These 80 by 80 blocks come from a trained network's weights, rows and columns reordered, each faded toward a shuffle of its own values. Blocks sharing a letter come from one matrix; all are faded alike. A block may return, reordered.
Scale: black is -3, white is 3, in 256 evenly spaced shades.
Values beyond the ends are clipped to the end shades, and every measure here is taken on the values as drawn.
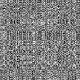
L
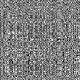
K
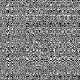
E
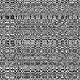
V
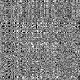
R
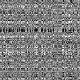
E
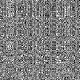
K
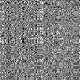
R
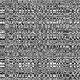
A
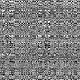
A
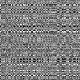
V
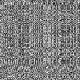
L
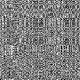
L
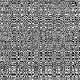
E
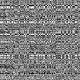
A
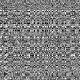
A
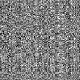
K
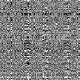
E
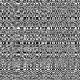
V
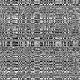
V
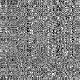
K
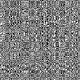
K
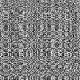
L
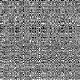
E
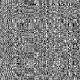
K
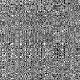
R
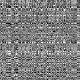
A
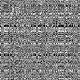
E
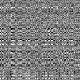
A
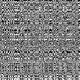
E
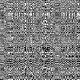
E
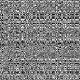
E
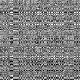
V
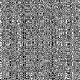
R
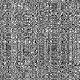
K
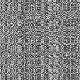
L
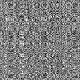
L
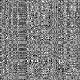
K
